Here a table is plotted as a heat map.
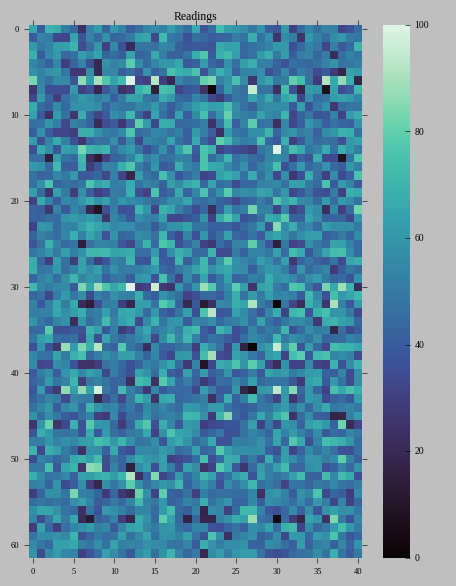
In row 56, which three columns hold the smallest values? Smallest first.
21, 6, 24
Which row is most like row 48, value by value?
26
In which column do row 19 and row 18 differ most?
2
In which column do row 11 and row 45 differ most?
30
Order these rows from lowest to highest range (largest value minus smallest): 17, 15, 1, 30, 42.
1, 17, 15, 30, 42
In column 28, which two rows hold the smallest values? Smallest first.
54, 46
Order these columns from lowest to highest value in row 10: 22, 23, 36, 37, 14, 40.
14, 36, 22, 37, 23, 40
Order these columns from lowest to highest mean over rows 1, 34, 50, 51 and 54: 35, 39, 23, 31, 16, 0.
0, 39, 23, 35, 31, 16
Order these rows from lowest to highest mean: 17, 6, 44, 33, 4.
17, 4, 44, 33, 6
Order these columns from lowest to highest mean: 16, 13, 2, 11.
11, 2, 13, 16
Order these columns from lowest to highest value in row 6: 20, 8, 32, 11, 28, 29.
20, 28, 29, 11, 32, 8
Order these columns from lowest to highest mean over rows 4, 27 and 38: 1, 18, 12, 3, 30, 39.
1, 30, 39, 3, 18, 12
